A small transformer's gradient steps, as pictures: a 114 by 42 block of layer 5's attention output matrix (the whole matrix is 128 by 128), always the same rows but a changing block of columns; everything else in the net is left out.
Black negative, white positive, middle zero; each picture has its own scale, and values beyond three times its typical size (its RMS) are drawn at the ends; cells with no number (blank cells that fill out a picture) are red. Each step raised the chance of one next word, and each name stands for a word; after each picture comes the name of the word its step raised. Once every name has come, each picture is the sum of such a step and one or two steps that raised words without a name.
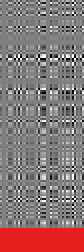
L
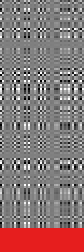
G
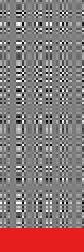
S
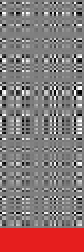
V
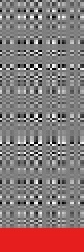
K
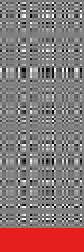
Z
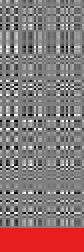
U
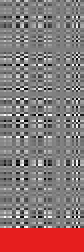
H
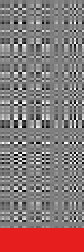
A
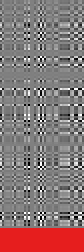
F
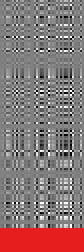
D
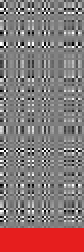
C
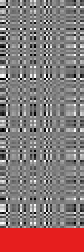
U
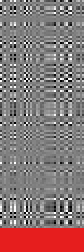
S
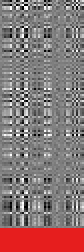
D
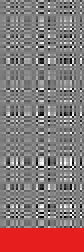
C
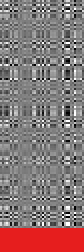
Z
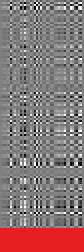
D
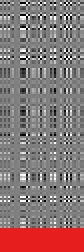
L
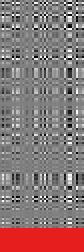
L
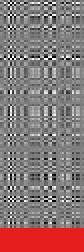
L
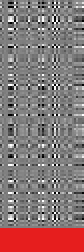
U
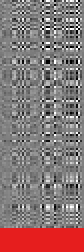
C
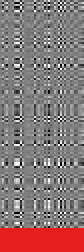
K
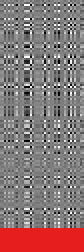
U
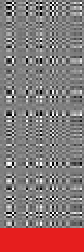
V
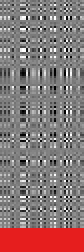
Z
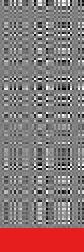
F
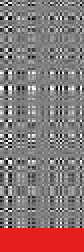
G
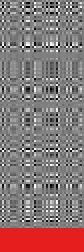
C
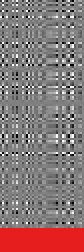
K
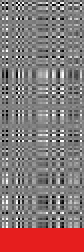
D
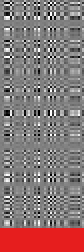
V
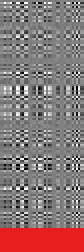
G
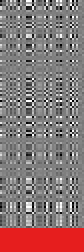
D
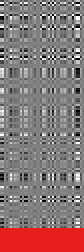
L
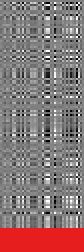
D
